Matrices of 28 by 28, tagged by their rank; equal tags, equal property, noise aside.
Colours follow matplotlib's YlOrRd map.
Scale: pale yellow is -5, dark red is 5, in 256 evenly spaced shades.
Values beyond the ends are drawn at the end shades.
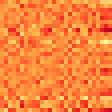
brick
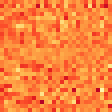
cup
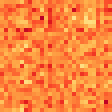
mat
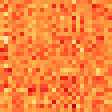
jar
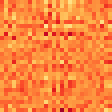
brick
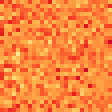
cup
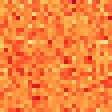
cup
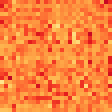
mat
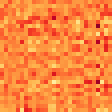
brick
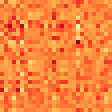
brick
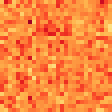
cup
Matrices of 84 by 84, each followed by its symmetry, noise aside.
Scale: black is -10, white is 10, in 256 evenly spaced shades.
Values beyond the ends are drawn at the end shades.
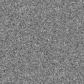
same after a half turn.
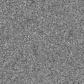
no symmetry.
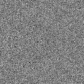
mirrored top to bottom.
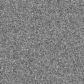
antisymmetric.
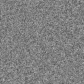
antisymmetric.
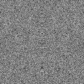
mirrored left to right.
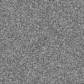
symmetric across the other diagonal.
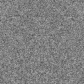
mirrored left to right.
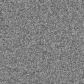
antisymmetric.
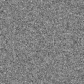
mirrored top to bottom.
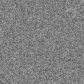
symmetric across the other diagonal.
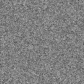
no symmetry.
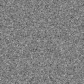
mirrored left to right.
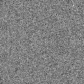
mirrored top to bottom.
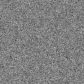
antisymmetric.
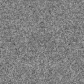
mirrored left to right.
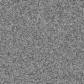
no symmetry.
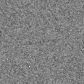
same after a half turn.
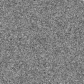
symmetric across the other diagonal.
